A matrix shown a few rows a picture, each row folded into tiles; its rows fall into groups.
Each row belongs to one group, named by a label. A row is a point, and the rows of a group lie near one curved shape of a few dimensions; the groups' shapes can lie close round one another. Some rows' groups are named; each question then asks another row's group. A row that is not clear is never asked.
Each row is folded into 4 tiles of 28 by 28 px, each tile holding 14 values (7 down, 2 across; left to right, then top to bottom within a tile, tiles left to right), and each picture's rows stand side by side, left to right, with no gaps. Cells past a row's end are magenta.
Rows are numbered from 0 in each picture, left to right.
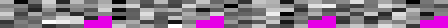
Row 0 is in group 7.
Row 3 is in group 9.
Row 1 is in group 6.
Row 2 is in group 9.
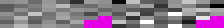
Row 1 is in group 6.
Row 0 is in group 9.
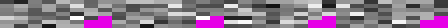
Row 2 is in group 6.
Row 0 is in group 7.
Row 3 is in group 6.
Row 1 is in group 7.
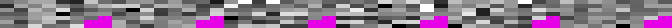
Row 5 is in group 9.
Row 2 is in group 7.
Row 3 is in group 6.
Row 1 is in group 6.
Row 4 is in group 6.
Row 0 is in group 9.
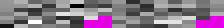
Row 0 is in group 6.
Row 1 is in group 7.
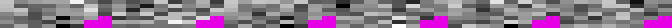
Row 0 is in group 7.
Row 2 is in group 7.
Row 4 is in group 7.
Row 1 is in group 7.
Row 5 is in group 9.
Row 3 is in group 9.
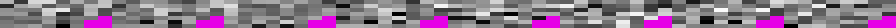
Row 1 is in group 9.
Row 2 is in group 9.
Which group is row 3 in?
9
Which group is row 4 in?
6
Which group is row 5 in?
6
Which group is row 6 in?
9
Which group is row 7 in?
6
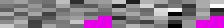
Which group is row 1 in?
9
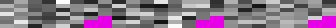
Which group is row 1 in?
6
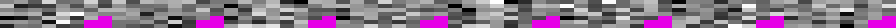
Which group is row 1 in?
7
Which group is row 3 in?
6
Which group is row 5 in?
6
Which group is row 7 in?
9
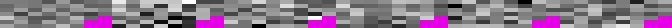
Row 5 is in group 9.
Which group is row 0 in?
9
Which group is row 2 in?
7
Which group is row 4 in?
9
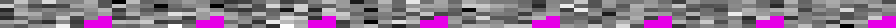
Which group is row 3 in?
7
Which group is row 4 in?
6
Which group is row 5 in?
7
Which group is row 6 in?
6
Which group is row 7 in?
9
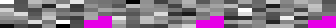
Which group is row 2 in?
6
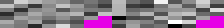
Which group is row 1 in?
7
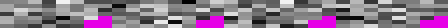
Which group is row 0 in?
7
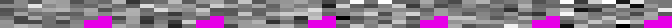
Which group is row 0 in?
6
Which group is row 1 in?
9
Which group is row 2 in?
6
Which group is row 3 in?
7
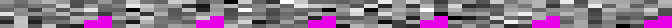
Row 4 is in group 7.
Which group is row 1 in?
6
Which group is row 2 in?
7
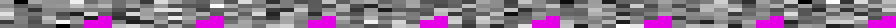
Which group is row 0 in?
7
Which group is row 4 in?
9
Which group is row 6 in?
9
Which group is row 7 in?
7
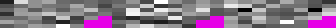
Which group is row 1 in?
6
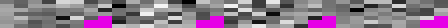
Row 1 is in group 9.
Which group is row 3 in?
7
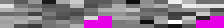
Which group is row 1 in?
7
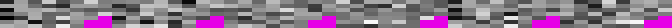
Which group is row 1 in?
9
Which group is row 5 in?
7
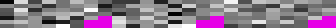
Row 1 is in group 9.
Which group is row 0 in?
6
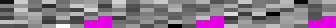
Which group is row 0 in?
6
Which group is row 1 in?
9
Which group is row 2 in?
9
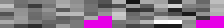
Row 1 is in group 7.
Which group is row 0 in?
7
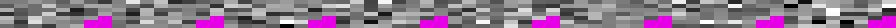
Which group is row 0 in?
9
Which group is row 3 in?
7
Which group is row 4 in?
6
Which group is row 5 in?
6
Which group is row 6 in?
7
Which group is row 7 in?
9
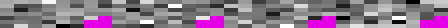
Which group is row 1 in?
7
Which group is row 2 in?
7
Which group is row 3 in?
9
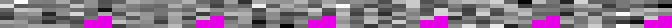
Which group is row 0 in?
7
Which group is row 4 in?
9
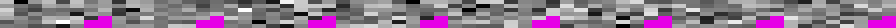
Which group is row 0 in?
7
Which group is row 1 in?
6
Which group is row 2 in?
7
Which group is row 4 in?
7
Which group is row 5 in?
7
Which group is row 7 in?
9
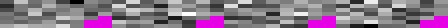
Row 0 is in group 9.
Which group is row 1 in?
7
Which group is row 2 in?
7
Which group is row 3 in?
7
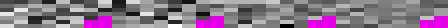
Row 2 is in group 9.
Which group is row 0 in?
9
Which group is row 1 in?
9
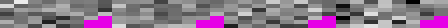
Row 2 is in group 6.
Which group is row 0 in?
7
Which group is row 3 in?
9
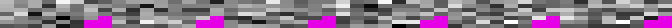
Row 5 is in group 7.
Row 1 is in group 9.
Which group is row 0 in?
7
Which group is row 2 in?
6
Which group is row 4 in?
6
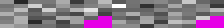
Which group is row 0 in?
9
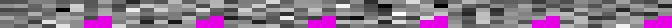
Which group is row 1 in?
9
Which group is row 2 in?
6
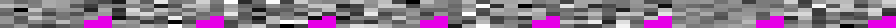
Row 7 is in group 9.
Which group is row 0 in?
6
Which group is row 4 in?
6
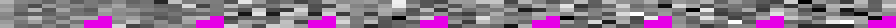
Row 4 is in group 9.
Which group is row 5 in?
7
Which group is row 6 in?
6
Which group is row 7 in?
7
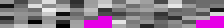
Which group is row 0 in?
9
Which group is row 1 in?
7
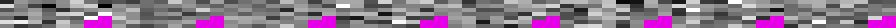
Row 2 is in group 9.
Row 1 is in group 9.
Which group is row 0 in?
6
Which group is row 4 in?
7
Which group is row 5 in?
9
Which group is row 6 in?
7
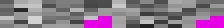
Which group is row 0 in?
6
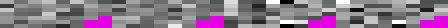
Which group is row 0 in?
9
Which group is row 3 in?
6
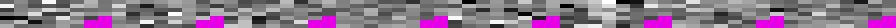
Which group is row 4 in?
7
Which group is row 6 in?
7
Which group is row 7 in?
9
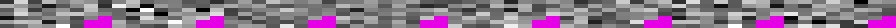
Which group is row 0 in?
6
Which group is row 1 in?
6
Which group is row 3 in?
6
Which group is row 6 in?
6
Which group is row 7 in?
9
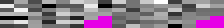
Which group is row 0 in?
6
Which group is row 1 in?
9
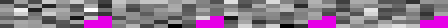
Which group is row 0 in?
6
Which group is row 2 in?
9
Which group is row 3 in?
9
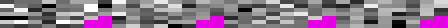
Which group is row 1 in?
9
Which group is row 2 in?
7
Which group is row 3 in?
9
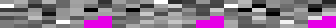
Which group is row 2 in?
6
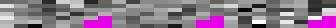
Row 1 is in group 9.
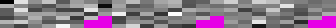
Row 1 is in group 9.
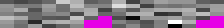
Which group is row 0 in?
7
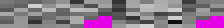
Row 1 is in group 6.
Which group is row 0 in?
9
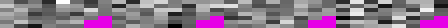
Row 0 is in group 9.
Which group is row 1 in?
9
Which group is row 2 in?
6
